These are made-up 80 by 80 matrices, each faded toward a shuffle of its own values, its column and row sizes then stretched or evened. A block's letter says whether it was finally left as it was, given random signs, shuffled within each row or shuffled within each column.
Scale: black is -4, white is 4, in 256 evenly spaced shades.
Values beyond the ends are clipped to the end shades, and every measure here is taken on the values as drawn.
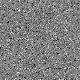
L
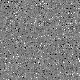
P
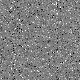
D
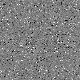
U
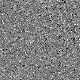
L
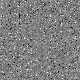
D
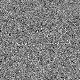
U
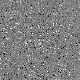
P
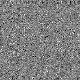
P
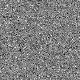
U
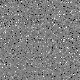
P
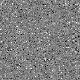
P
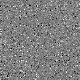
P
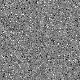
L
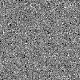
P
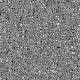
P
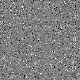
P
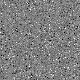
D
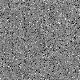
D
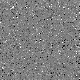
L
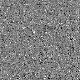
P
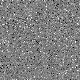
U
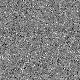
U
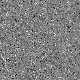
D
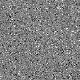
P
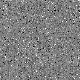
P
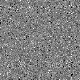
P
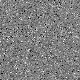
U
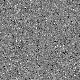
D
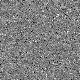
U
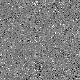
P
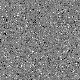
L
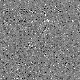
P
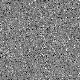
L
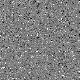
P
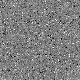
U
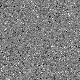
U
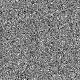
D
